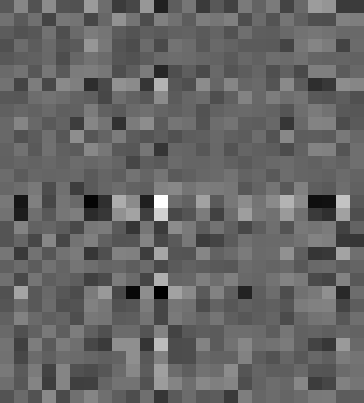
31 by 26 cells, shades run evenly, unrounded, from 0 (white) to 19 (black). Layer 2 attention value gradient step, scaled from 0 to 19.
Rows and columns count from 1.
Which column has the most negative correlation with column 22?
6
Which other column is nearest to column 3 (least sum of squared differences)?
5
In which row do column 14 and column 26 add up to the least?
23
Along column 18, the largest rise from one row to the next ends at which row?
18
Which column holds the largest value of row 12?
12
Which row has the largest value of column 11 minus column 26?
7
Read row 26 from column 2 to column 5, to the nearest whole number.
13 12 10 12
